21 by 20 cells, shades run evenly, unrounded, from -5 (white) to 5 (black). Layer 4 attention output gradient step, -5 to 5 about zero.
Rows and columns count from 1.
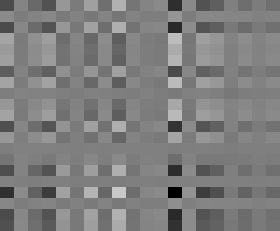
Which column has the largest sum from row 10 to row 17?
13
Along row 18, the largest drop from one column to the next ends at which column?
14
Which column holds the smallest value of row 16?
9
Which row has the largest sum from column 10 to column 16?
18
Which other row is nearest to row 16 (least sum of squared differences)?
1
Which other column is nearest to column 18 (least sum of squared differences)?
8
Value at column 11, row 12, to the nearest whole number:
0
